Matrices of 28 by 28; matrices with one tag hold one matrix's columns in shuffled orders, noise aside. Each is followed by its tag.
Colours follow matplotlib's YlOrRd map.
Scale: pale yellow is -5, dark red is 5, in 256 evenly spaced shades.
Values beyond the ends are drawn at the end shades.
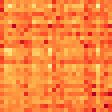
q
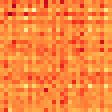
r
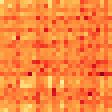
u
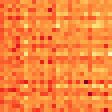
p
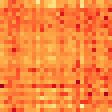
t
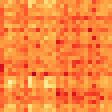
u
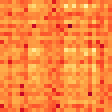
q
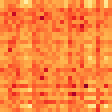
t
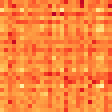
r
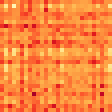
q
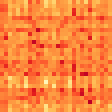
u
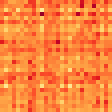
r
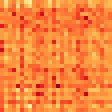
t
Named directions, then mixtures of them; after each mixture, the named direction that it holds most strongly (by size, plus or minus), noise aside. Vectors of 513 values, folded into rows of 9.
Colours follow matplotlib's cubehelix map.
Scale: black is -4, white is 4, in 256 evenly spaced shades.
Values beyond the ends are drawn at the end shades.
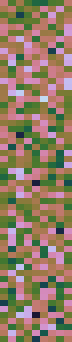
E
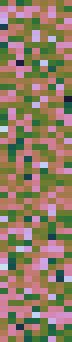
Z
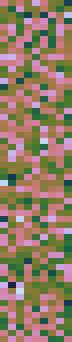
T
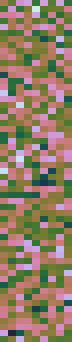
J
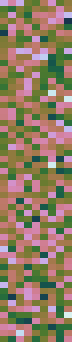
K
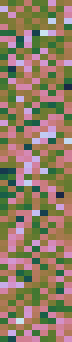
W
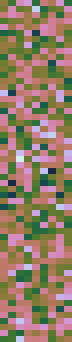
J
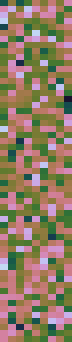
Z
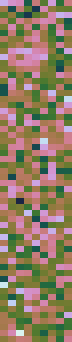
K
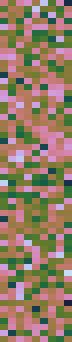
J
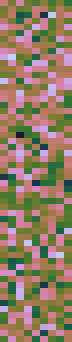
E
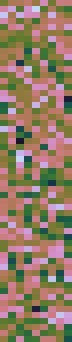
Z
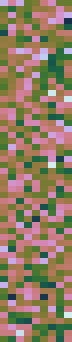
K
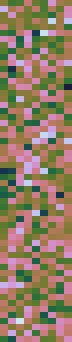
W
